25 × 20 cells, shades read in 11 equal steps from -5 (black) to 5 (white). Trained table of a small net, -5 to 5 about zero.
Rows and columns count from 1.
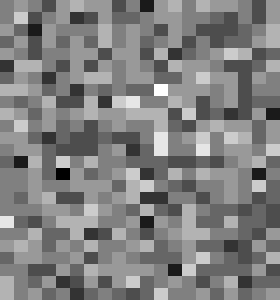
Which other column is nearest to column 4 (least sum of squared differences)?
9
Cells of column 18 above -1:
10
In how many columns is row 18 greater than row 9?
8
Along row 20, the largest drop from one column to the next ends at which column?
7
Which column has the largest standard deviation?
12
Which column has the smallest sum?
18
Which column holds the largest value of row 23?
14
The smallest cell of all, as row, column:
15, 5
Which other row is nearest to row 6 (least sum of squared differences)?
22
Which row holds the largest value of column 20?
13
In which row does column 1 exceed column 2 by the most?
19
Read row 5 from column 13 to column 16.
-3 -1 0 1
